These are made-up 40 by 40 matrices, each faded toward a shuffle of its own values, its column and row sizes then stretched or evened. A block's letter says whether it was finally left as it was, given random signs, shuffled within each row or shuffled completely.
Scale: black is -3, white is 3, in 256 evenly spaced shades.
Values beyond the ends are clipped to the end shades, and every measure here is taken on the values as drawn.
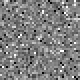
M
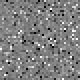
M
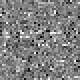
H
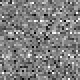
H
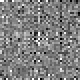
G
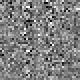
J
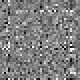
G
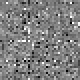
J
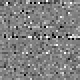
H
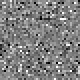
H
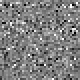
H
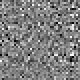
G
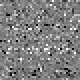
H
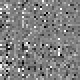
J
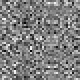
G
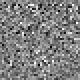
H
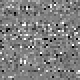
H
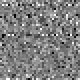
H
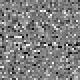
H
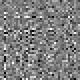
G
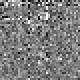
J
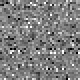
H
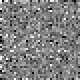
J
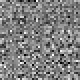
G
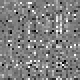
G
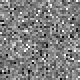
M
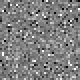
M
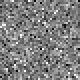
M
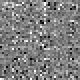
J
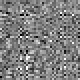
G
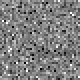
M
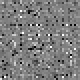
J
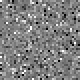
M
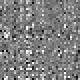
G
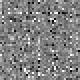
J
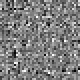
J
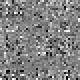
J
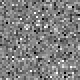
M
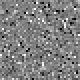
M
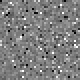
M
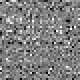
G
